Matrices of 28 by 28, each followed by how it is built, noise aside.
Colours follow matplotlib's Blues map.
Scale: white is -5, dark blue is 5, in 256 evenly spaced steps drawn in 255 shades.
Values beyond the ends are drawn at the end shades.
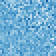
upper triangular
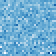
uneven rows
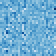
uneven columns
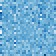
uneven columns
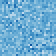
block diagonal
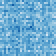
blocks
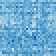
blocks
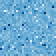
sparse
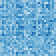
blocks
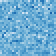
uneven rows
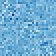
block diagonal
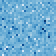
sparse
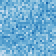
smooth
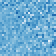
upper triangular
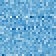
uneven rows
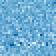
uneven rows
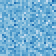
repeating rows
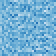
repeating rows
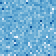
sparse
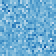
block diagonal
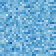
repeating rows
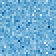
sparse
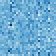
uneven columns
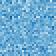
uneven rows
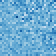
upper triangular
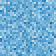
repeating rows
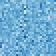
uneven columns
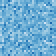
repeating rows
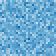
repeating rows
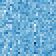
uneven columns
